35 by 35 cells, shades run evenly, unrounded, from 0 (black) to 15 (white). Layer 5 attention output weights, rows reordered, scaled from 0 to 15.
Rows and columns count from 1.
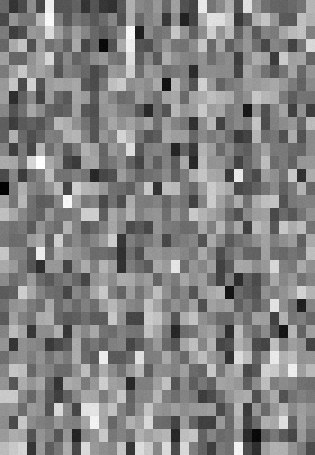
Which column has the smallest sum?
28
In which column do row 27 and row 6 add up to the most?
3
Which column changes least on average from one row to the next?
18
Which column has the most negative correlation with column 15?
27
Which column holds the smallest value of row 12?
20
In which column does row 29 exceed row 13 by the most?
33
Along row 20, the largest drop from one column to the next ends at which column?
6
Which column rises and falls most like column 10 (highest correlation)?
11
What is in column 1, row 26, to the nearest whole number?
8
